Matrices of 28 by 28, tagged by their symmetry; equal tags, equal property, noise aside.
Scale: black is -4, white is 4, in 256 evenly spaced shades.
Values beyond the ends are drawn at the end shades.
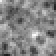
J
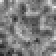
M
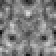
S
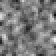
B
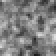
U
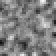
U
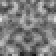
S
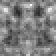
S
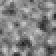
J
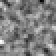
U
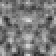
S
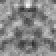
S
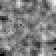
U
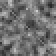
M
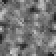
B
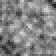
M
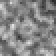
M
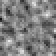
B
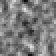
B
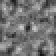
B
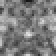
S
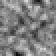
B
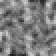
B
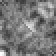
M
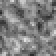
U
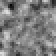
U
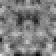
S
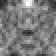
S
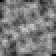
B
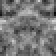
S
